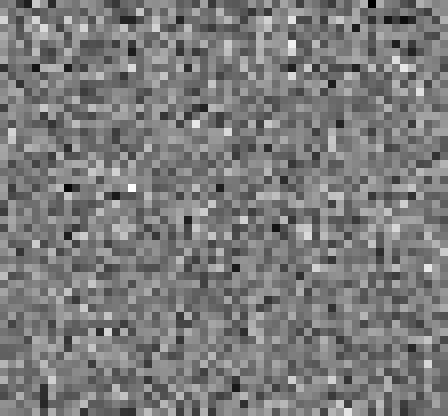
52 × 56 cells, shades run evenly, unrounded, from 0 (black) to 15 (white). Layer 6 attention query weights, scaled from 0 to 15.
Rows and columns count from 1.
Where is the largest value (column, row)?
17, 24
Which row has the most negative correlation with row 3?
9
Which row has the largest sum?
22
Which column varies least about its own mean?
4
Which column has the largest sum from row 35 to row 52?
32
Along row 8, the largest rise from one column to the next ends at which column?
50
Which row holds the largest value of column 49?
27
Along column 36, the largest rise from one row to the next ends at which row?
28
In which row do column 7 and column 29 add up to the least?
1
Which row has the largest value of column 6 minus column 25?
14
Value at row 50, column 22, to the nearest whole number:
6
